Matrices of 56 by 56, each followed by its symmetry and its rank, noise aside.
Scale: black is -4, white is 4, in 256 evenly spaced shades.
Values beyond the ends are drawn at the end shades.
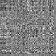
no symmetry, rank seven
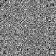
symmetric, rank eight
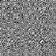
symmetric, rank seven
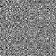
no symmetry, rank seven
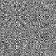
antisymmetric, rank six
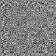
no symmetry, rank six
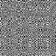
antisymmetric, rank six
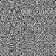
no symmetry, rank eight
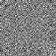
symmetric, rank six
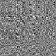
antisymmetric, rank six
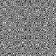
no symmetry, rank six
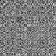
symmetric, rank six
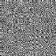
antisymmetric, rank eight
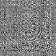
antisymmetric, rank eight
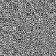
antisymmetric, rank eight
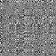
antisymmetric, rank six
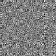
no symmetry, rank seven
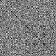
symmetric, rank eight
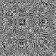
symmetric, rank eight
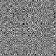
no symmetry, rank seven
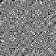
symmetric, rank seven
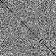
symmetric, rank eight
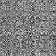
antisymmetric, rank six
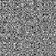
antisymmetric, rank eight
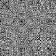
symmetric, rank eight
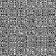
antisymmetric, rank six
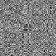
no symmetry, rank seven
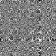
symmetric, rank six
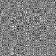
no symmetry, rank seven
